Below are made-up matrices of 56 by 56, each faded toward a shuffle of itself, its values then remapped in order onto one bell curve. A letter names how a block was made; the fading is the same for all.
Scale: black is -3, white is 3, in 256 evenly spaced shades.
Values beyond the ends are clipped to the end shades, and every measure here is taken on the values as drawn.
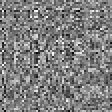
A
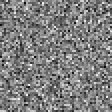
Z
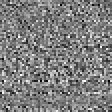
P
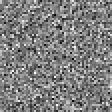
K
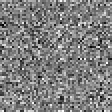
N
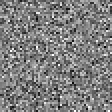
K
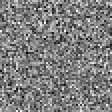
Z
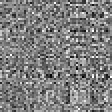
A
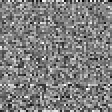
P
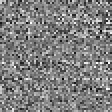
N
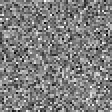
Z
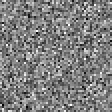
K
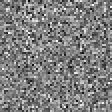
K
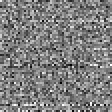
P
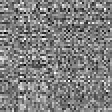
A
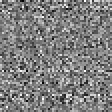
N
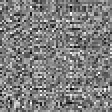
A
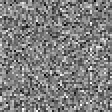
K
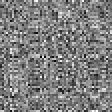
A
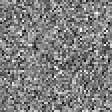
K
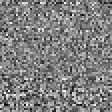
N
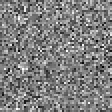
K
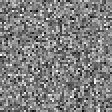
Z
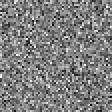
Z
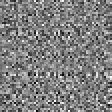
A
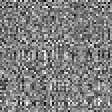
A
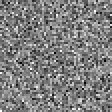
Z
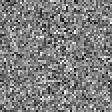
K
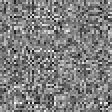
A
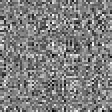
A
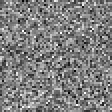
Z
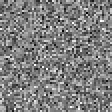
Z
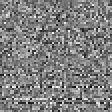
P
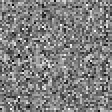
K
